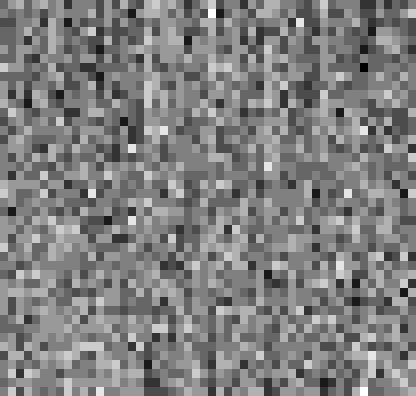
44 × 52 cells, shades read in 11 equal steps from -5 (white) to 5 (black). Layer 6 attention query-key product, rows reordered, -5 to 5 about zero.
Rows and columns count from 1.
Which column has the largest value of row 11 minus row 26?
8
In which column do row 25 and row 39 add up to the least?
45
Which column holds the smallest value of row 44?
46
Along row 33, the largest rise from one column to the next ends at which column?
51
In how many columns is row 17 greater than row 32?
23
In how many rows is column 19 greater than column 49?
16
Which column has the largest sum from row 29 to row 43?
34
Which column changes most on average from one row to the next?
12
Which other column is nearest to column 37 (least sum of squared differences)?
50
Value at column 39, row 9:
2
